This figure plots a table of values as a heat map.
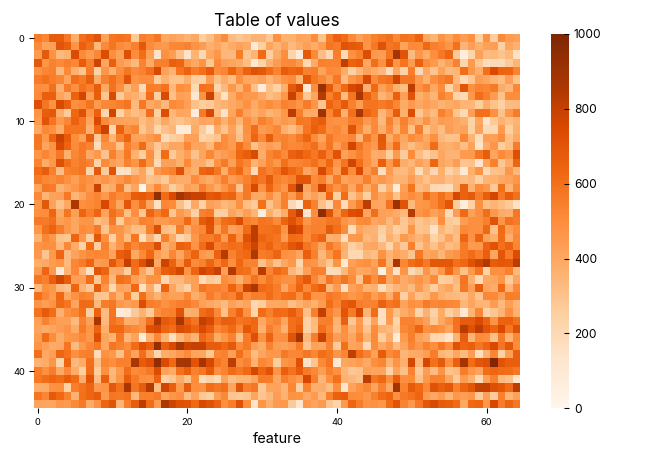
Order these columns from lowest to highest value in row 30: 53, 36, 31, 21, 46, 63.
46, 53, 63, 21, 36, 31
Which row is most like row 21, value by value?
6
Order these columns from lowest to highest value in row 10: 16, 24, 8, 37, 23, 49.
16, 23, 24, 49, 37, 8
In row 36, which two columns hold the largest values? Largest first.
35, 38
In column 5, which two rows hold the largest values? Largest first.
20, 2
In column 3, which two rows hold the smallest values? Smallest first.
28, 39
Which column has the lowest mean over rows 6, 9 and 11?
21
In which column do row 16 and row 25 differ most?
29
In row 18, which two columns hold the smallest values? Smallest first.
14, 48
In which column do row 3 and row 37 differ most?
61
